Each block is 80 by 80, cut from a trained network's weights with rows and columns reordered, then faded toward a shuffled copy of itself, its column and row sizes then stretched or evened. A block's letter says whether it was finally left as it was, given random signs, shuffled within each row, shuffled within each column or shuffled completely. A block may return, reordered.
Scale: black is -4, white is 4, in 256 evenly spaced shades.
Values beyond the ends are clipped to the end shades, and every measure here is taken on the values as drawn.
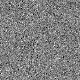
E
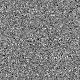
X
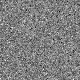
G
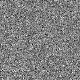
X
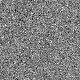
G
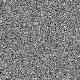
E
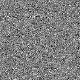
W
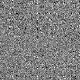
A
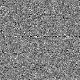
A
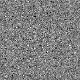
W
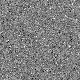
G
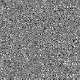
A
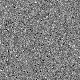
G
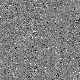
E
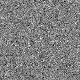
X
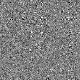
W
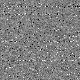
X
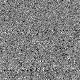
X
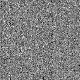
E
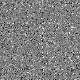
W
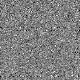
W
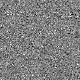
X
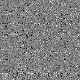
A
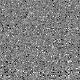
W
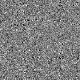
W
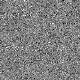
X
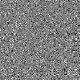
A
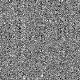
A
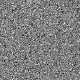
E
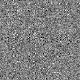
A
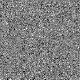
W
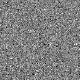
W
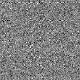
A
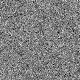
G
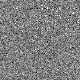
W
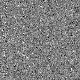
E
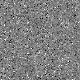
E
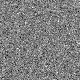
G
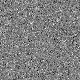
G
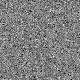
G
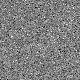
G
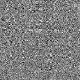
A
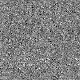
X
